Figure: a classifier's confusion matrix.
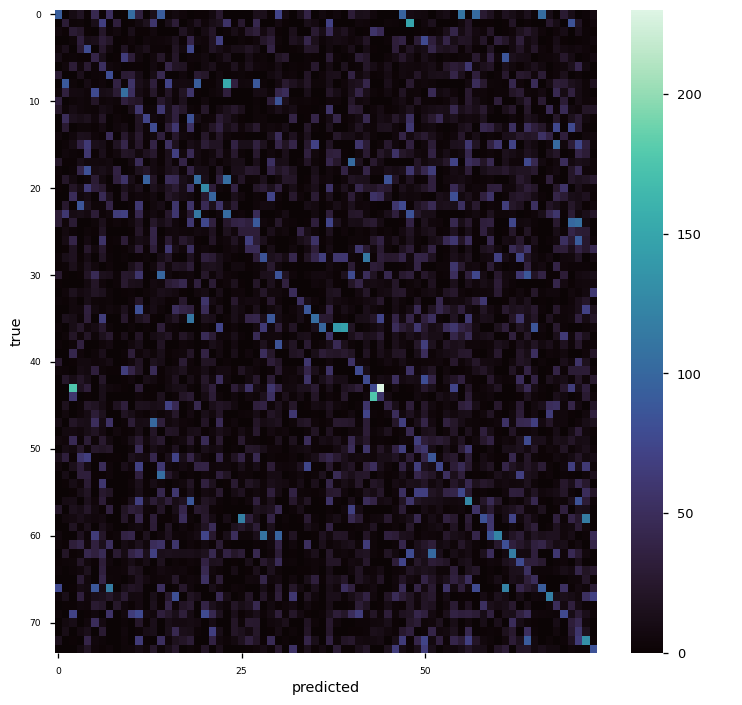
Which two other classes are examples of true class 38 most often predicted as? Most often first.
30, 50
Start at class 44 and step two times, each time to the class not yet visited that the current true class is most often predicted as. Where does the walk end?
2
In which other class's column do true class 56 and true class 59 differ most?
18
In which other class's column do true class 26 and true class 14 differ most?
71
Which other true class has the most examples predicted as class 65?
36
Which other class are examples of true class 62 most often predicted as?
51
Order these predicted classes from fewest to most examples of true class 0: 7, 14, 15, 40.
15, 40, 7, 14
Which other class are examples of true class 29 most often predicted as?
54
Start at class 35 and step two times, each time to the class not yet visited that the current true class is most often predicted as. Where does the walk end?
4
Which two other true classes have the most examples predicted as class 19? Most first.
23, 8
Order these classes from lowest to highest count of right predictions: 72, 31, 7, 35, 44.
31, 44, 7, 35, 72
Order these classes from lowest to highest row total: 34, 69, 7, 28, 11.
7, 11, 34, 28, 69
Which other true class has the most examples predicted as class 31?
9
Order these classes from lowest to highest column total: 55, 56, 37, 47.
55, 47, 37, 56
